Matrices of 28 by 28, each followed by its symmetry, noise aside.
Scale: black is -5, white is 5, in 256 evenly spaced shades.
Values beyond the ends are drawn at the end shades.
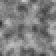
antisymmetric.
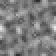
same after a half turn.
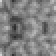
mirrored top to bottom.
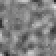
antisymmetric.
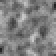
same after a half turn.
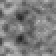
mirrored top to bottom.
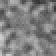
antisymmetric.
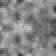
mirrored top to bottom.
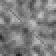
symmetric across the other diagonal.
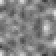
mirrored top to bottom.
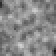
same after a half turn.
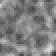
symmetric.
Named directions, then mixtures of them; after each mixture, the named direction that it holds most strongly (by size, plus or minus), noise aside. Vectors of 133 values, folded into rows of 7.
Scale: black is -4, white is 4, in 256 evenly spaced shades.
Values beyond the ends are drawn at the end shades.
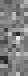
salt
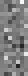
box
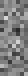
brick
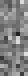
salt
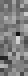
salt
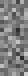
brick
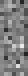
box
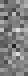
brick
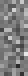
box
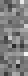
box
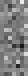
box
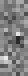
salt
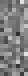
box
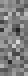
brick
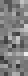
salt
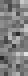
salt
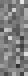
box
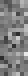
salt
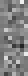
box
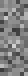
brick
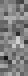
brick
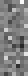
box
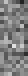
box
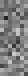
brick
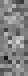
box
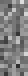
box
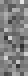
box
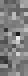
salt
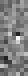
salt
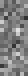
brick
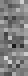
box
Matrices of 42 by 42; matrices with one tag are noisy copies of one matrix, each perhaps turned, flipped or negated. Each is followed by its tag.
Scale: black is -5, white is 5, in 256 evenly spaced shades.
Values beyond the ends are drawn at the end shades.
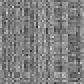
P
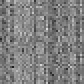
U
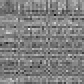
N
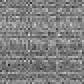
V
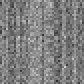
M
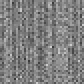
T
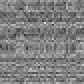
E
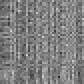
N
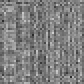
P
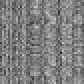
E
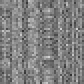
E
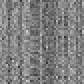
M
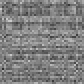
P
